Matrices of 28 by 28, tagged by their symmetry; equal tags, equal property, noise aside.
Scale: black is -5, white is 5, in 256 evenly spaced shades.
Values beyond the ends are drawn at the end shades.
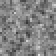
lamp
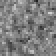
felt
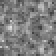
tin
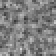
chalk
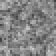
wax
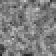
felt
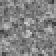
lamp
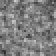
wax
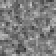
felt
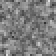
lamp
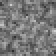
lamp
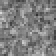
wax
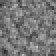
wax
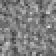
lamp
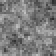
wax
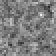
wax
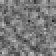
wax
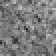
wax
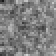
tin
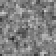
wax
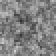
tin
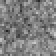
felt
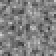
tin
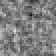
chalk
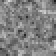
wax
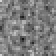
tin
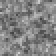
lamp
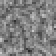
felt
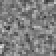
chalk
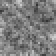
wax
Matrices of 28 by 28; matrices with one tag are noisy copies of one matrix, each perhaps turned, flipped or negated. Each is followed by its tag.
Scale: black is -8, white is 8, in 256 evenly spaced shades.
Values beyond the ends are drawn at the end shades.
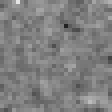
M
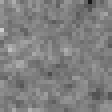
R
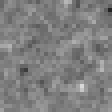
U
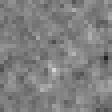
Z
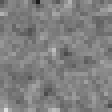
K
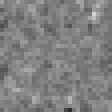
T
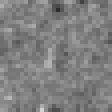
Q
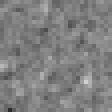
U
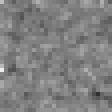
T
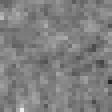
R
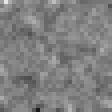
K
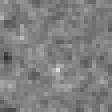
Z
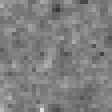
Q
